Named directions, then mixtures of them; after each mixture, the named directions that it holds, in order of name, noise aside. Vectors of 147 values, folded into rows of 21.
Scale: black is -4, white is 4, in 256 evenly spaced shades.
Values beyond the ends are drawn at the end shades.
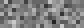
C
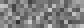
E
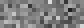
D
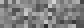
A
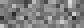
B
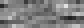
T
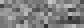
A, D, T.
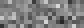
A, B, T.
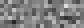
C, T.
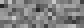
A, T.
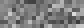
C, E, T.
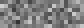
E.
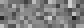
B, D.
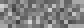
E.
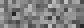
A, D.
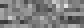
A, T.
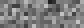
A, B, C.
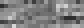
T.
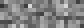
D, E, T.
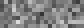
A, E.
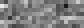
E, T.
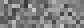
B, C, D.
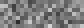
E.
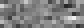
B, D, T.
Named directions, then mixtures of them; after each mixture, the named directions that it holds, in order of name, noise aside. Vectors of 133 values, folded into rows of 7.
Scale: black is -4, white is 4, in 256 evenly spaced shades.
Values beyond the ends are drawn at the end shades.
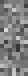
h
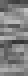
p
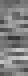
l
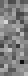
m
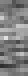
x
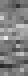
x.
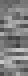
l.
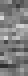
x.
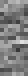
h, p.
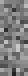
h.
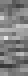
x.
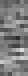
l.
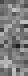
h, l.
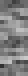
l, x.
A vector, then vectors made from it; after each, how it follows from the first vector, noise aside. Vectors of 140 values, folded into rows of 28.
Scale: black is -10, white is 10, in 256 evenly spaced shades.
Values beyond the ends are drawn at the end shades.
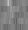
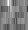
scaled up.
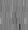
reversed, negated, partly zeroed.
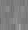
reversed, shrunk.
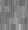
reversed.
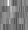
scaled up.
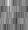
scaled up.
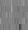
reversed, negated, partly zeroed.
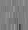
reversed, negated, partly zeroed.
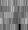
reversed, negated, scaled up.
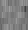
wrapped around, negated.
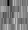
negated, scaled up.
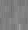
reversed, shrunk.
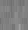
reversed, shrunk.
